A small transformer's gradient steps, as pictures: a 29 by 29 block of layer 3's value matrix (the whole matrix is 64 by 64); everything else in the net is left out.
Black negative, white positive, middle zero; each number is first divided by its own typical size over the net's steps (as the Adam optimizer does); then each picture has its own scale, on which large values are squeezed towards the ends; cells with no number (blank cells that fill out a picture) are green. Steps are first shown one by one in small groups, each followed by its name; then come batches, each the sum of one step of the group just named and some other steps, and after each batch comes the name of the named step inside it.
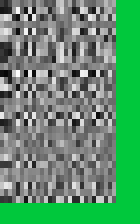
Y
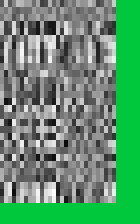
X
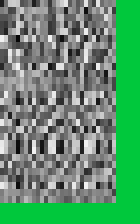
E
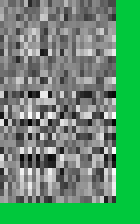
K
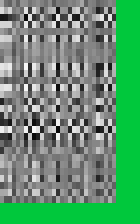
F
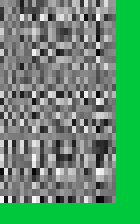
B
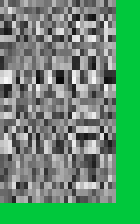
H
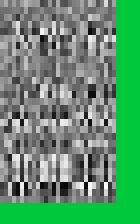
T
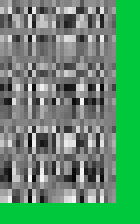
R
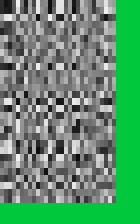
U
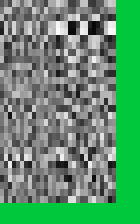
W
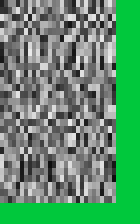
Y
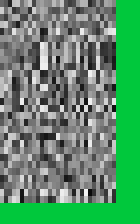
W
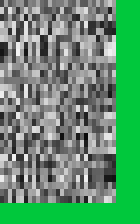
F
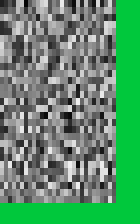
U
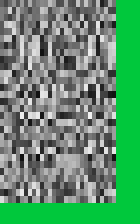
K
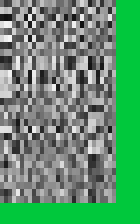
F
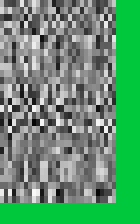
F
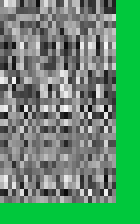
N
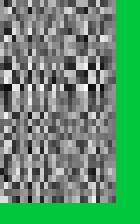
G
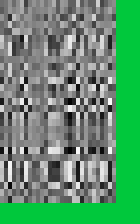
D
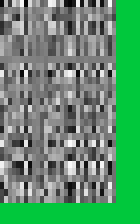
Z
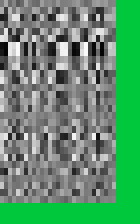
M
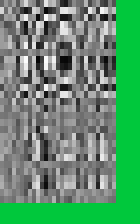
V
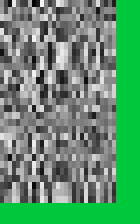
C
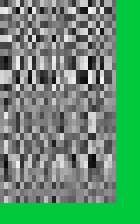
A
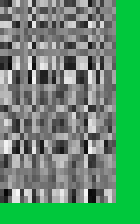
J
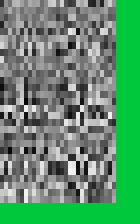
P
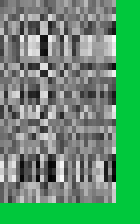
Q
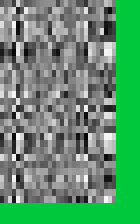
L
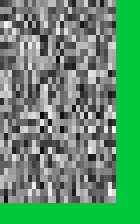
J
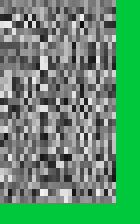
Q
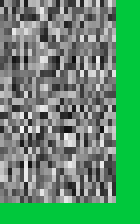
Z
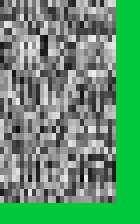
Q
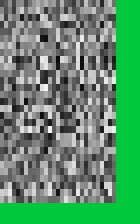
P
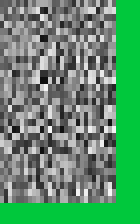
J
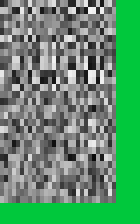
A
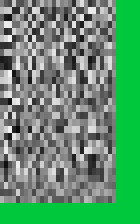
A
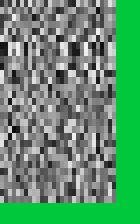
M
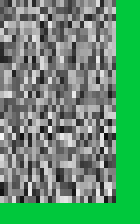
C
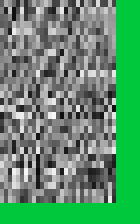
Z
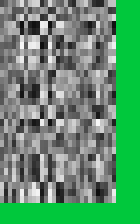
Q
